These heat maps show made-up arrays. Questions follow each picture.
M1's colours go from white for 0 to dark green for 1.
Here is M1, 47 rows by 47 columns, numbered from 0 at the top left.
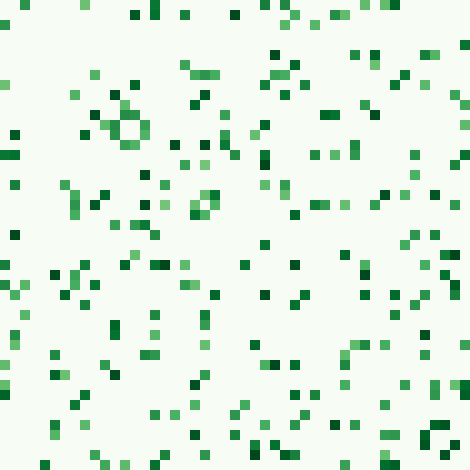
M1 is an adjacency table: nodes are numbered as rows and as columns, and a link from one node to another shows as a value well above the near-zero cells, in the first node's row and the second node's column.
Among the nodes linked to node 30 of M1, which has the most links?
node 29
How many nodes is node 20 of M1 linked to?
11
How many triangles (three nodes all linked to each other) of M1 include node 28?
4
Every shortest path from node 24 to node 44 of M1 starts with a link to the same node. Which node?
node 26
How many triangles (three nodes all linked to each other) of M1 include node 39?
1
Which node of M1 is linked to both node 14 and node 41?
node 17
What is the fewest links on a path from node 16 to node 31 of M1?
2
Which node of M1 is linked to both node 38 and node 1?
node 34
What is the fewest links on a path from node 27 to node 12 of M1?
3
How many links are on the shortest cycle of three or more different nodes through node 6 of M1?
4
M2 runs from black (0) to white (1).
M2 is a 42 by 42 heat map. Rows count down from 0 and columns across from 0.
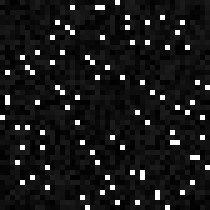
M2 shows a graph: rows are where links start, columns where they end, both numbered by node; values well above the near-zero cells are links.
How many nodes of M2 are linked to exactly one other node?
2
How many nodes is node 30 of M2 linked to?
1
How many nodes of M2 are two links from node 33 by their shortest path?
2
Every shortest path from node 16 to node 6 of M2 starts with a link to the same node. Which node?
node 28
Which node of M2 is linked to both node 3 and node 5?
node 25
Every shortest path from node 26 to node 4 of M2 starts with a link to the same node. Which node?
node 8
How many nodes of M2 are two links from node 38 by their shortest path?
4
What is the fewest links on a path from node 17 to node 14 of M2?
7
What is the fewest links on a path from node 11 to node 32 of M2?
6
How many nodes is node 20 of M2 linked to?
3
